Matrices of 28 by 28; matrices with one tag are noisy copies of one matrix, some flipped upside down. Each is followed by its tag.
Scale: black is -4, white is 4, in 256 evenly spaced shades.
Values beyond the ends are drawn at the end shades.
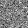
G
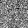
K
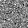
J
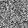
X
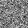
G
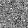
J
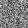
K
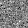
J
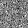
K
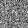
K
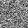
J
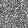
K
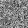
G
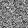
X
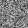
X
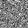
G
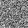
J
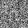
K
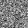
X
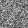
X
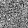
J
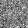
G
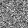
X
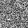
J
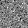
X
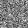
G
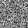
J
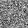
G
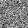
G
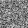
G
